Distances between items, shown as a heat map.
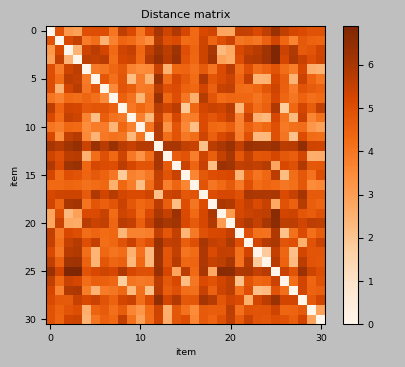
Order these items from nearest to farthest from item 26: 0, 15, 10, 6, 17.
15, 10, 6, 17, 0
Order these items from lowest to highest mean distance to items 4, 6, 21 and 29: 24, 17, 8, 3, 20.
8, 24, 17, 3, 20
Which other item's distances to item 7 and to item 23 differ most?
24
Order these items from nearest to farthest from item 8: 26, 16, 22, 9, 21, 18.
26, 21, 9, 16, 22, 18
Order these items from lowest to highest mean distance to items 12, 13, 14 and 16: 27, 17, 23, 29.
29, 17, 27, 23
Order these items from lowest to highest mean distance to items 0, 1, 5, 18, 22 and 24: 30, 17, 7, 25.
7, 30, 25, 17
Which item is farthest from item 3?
25
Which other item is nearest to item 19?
2
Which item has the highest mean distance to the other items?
12
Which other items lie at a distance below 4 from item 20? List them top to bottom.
0, 2, 3, 19
